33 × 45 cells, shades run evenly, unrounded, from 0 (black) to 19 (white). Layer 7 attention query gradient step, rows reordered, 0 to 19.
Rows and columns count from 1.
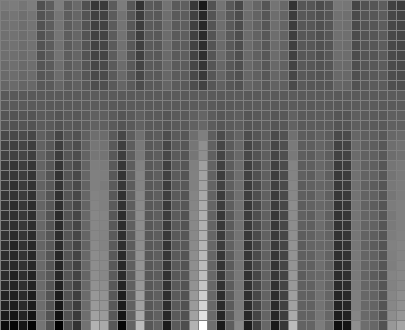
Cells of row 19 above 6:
30
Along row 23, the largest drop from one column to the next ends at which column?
24
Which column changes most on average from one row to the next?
23
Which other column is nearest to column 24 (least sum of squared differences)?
41
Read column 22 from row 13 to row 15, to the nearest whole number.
7 8 9
